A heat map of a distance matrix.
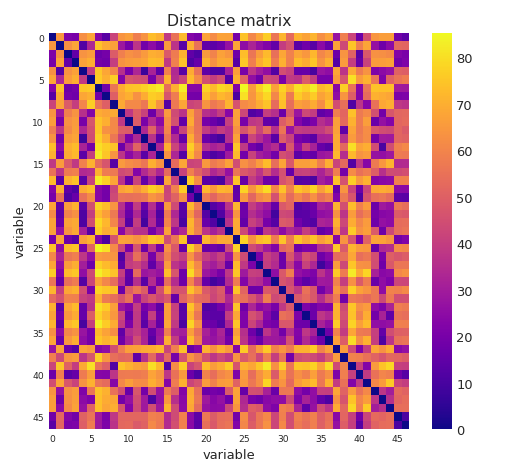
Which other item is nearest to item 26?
9
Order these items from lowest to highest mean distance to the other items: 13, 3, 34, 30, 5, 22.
22, 34, 13, 5, 30, 3
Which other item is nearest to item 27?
35
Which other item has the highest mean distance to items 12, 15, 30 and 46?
6
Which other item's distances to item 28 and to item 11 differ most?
38
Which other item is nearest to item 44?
33
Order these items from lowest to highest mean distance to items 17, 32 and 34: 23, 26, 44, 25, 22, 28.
22, 25, 28, 44, 23, 26
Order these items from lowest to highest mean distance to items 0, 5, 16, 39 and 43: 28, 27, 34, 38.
27, 38, 34, 28
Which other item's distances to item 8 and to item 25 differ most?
39
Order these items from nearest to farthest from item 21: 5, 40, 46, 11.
11, 5, 46, 40
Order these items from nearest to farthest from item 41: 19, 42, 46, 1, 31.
46, 19, 31, 42, 1
